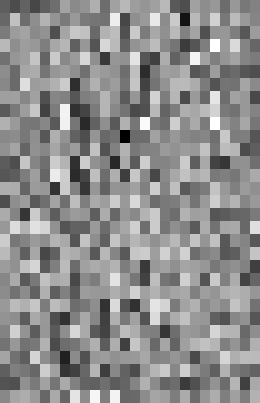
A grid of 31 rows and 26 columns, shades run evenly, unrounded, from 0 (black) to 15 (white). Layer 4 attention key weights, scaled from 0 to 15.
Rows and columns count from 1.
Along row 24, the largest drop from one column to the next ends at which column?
13
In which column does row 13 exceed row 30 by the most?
19
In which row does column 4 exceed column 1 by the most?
9
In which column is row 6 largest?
14
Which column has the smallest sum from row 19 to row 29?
11
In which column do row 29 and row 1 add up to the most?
17
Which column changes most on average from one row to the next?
22
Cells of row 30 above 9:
5
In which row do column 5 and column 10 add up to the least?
20
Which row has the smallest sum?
30
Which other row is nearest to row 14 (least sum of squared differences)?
7
